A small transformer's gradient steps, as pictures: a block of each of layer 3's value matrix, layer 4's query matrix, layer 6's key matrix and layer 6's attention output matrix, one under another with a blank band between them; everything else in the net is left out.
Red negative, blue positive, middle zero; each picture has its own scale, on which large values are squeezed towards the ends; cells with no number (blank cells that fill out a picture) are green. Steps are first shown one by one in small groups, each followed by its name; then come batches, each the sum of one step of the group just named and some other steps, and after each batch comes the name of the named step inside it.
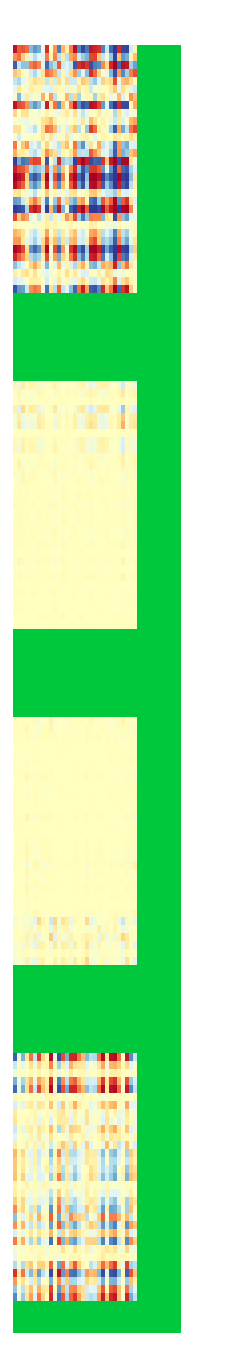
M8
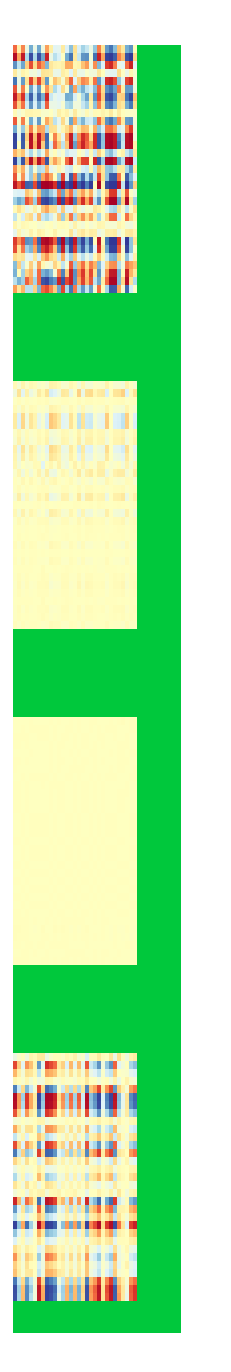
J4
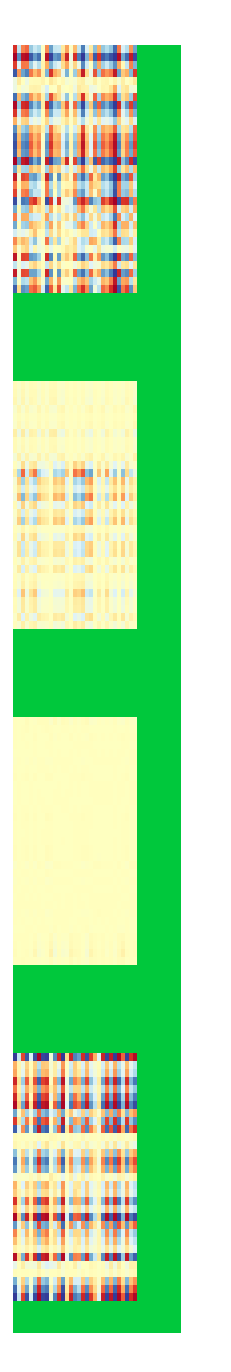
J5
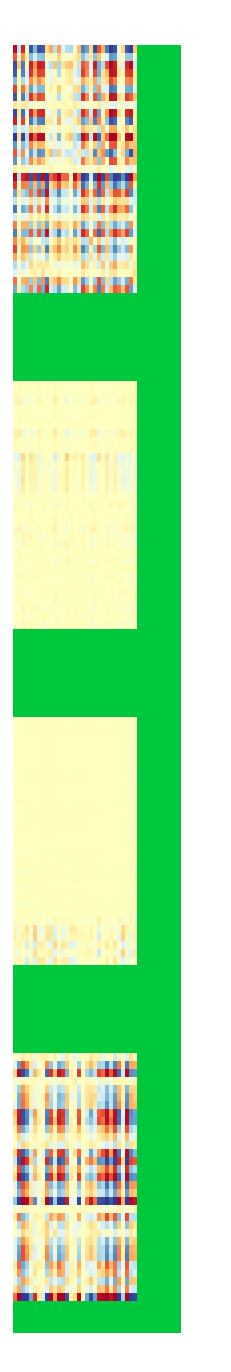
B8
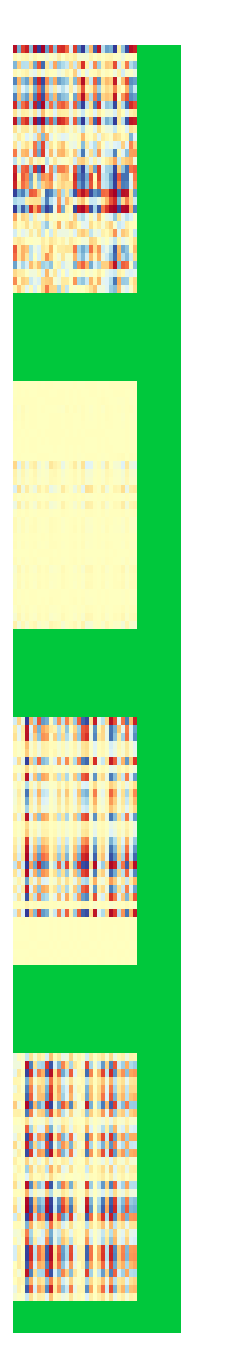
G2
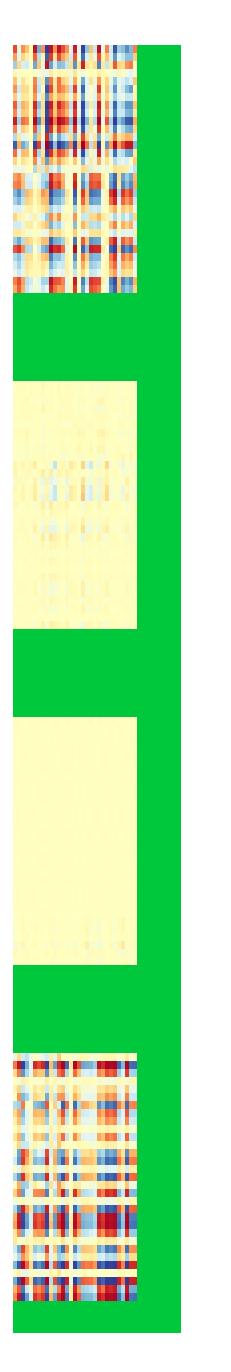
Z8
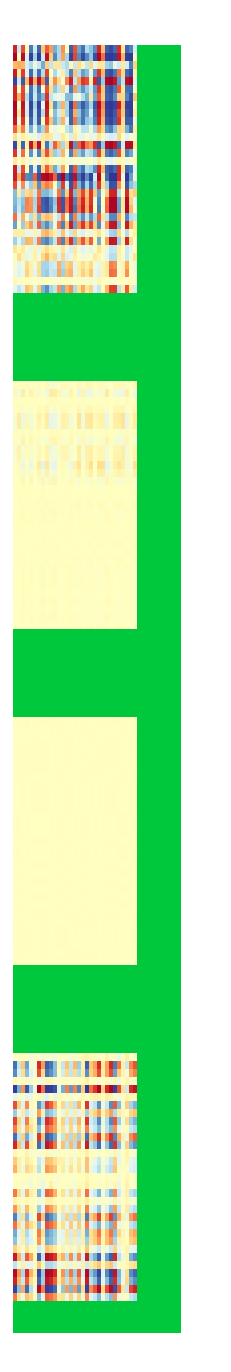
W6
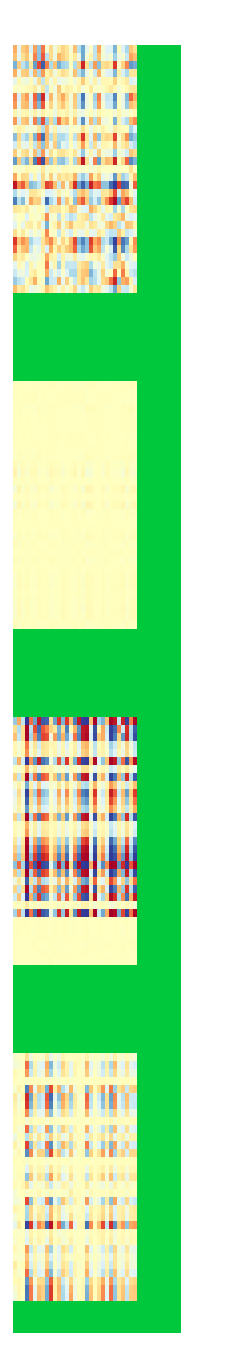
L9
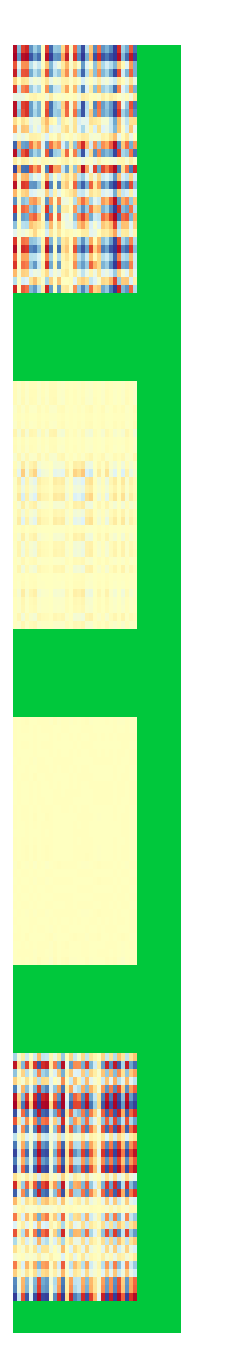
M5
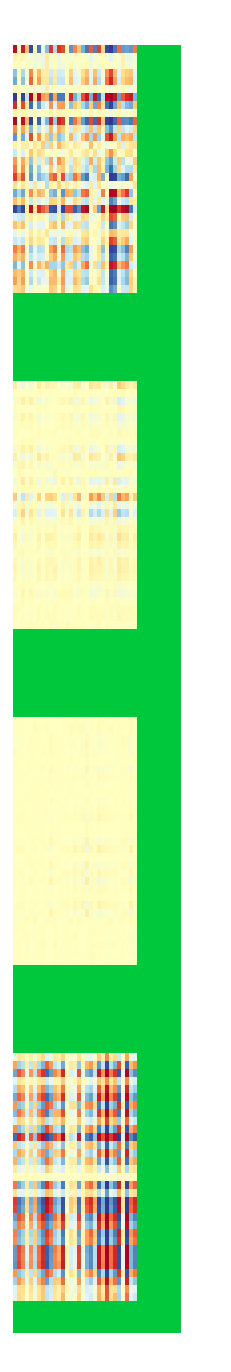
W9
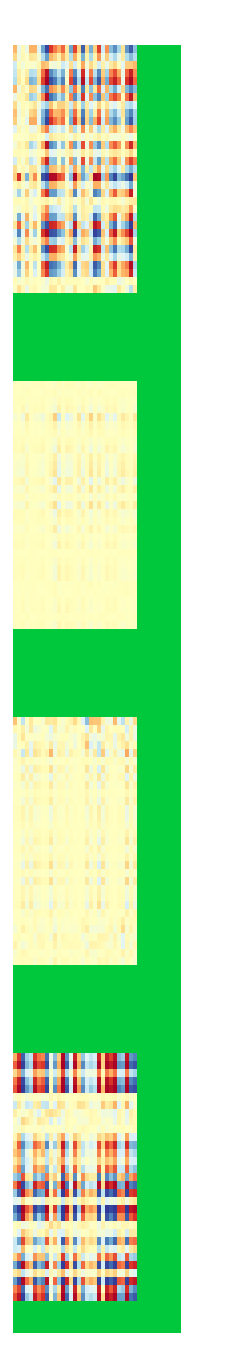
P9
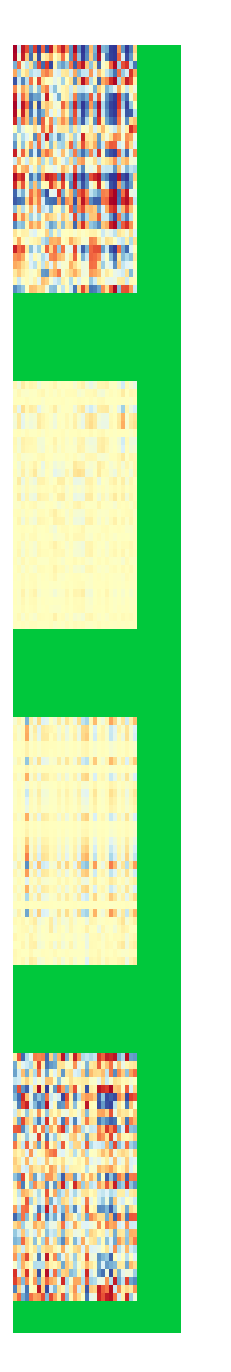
W6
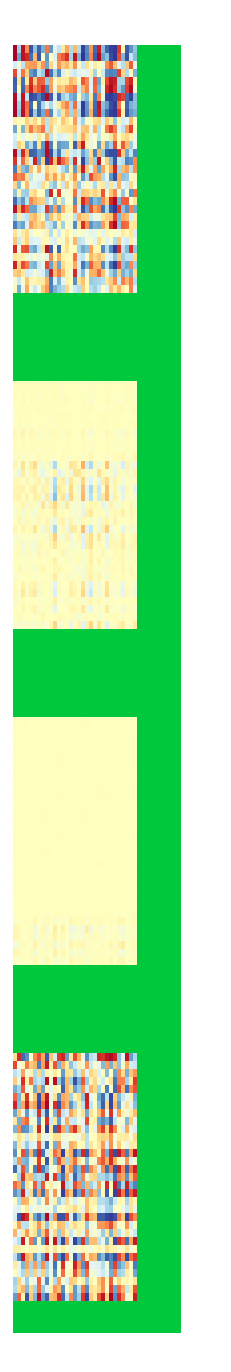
M5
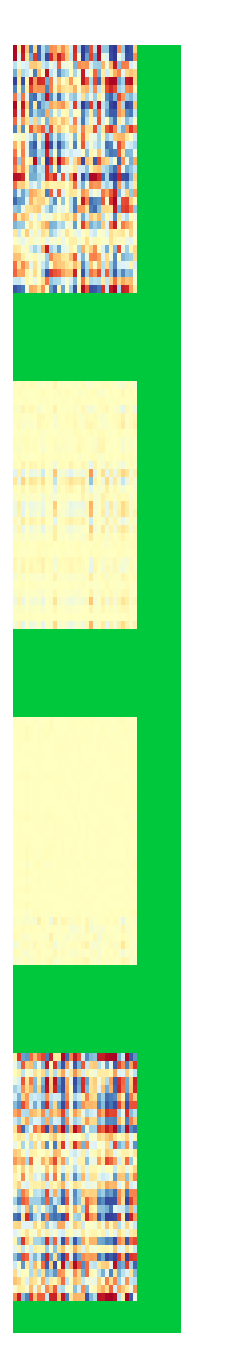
M8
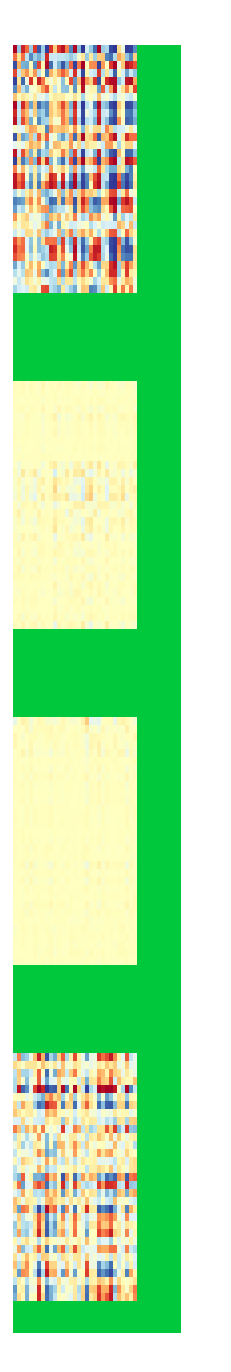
J4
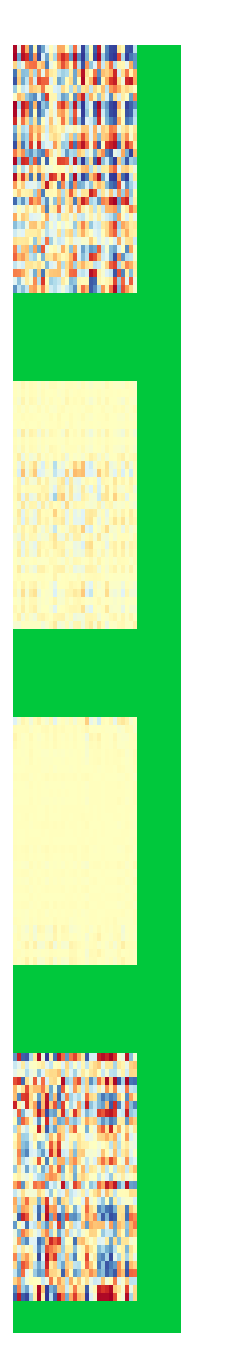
J5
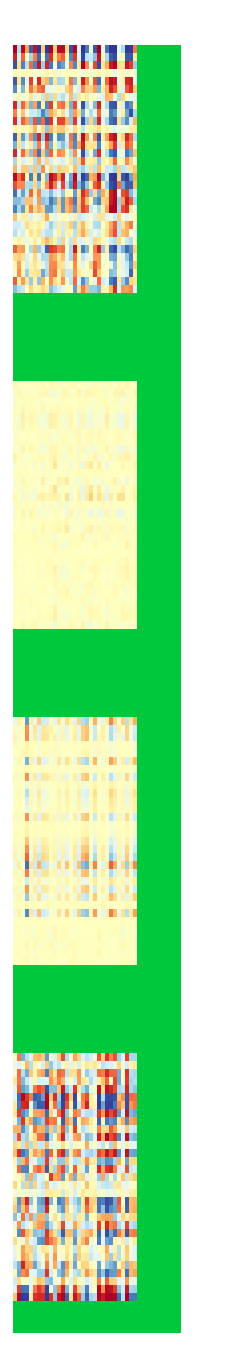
W9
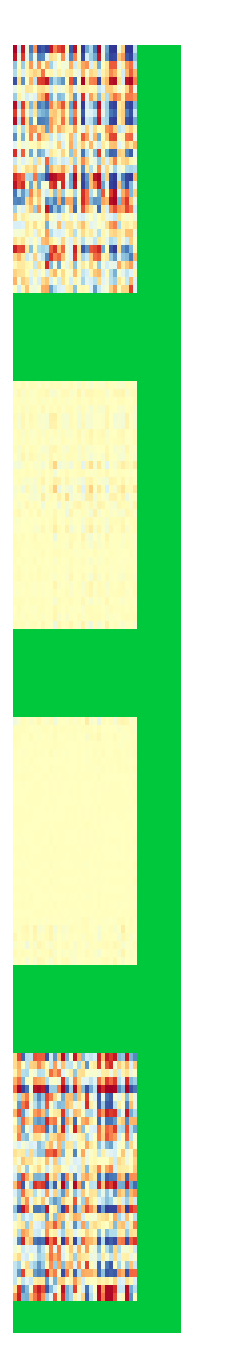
P9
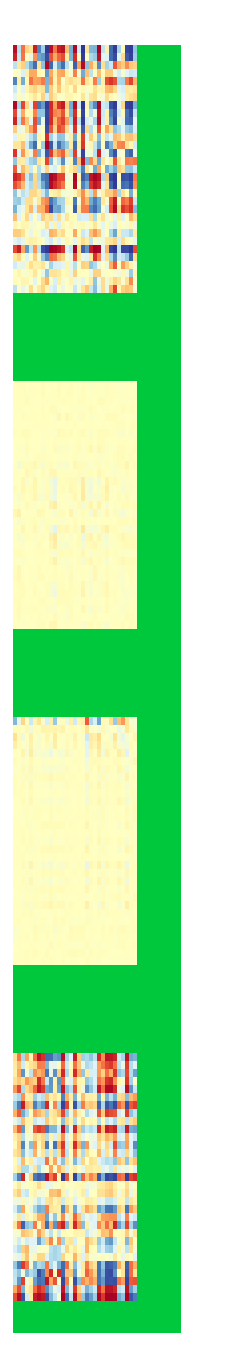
Z8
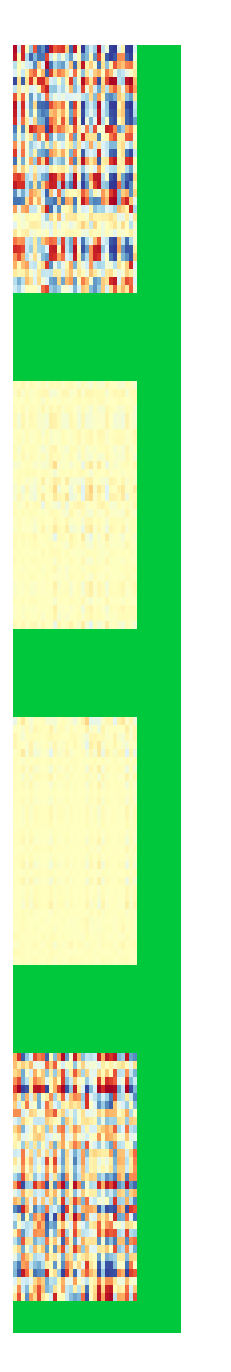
J4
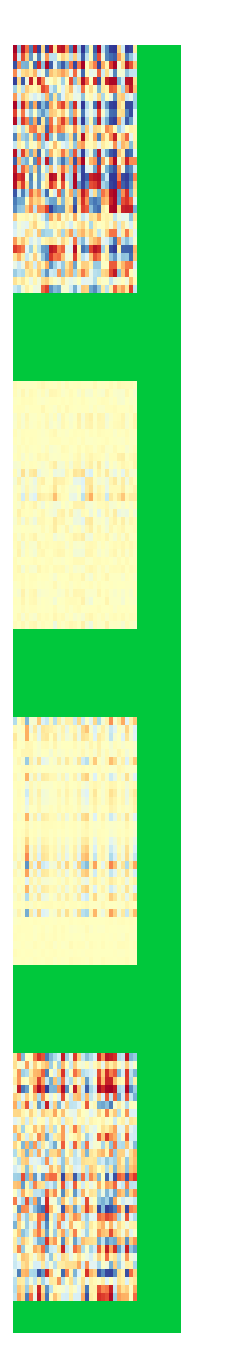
W9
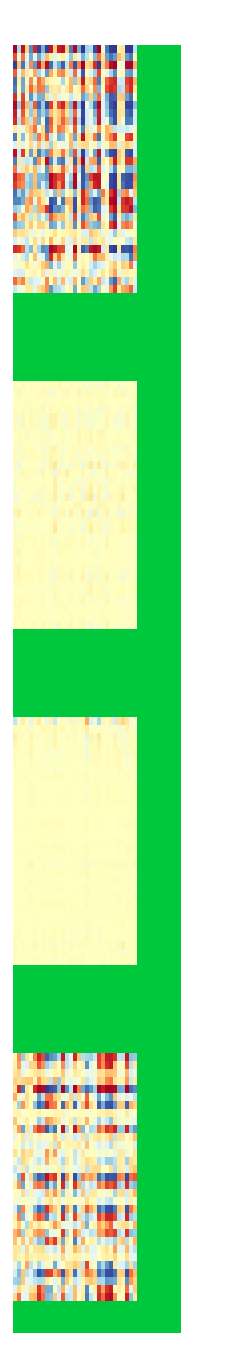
Z8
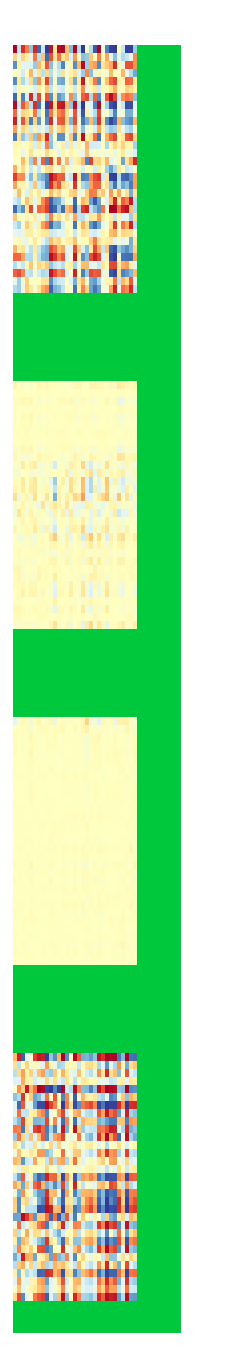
W9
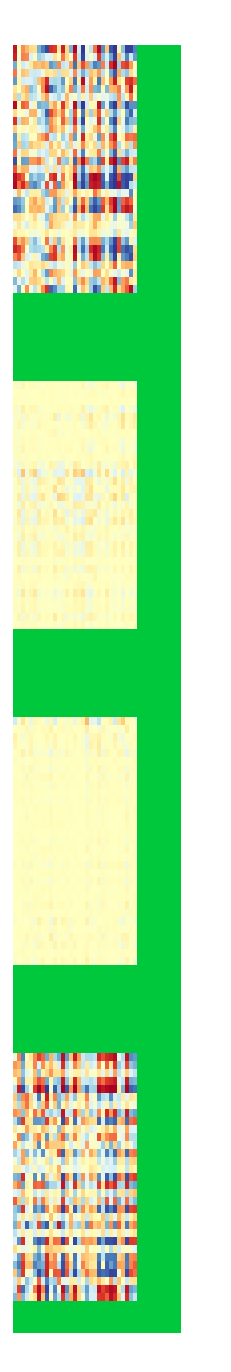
M8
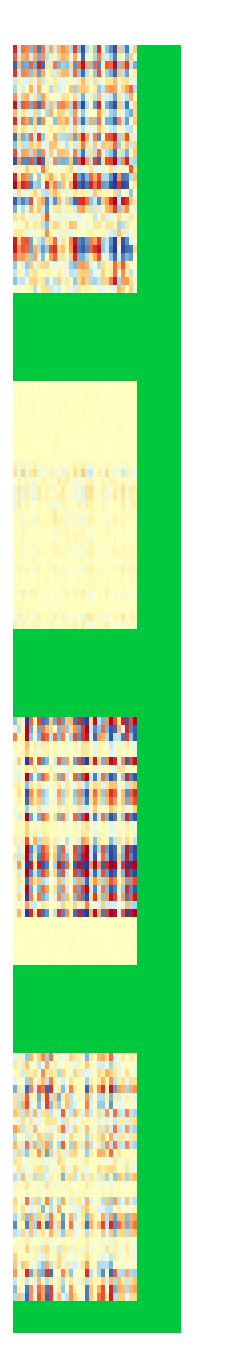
L9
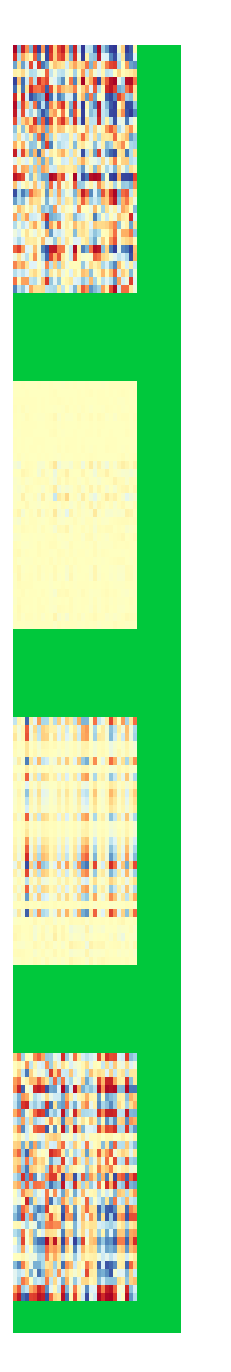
P9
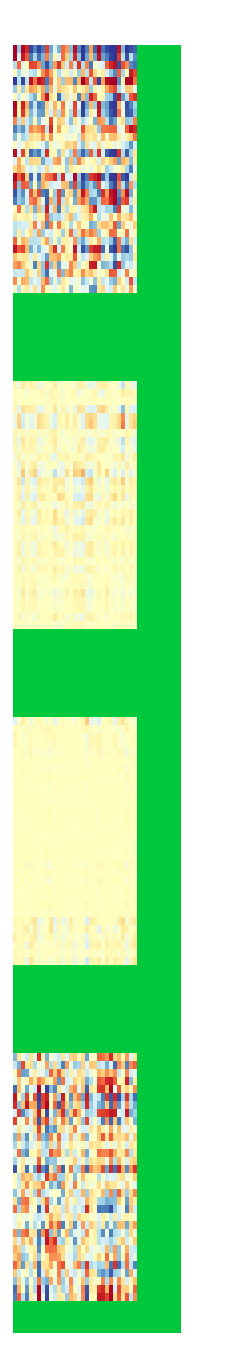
M5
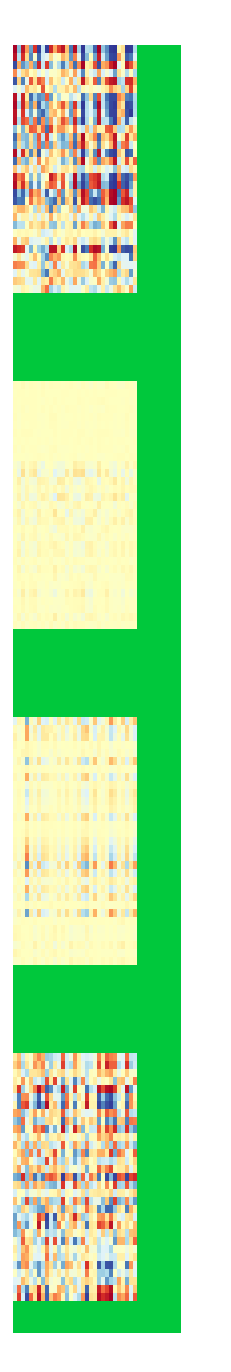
Z8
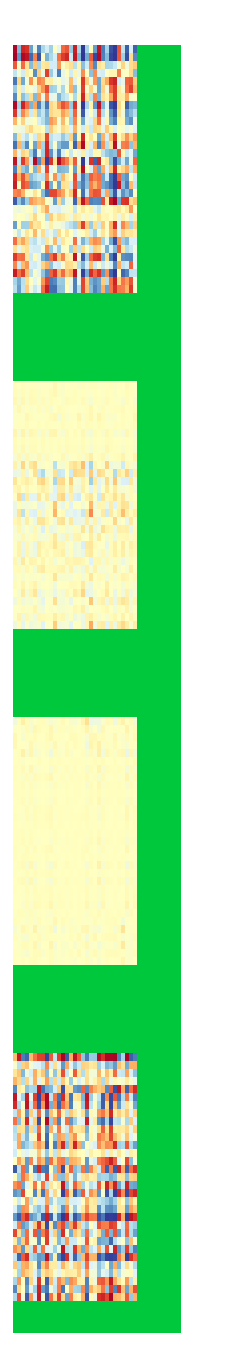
M5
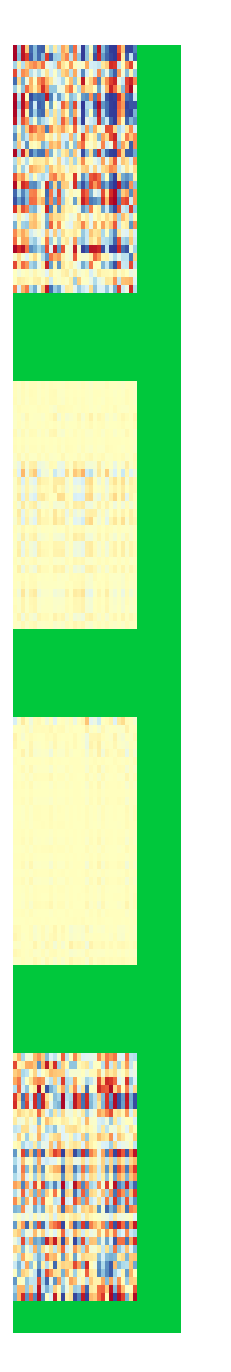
M5
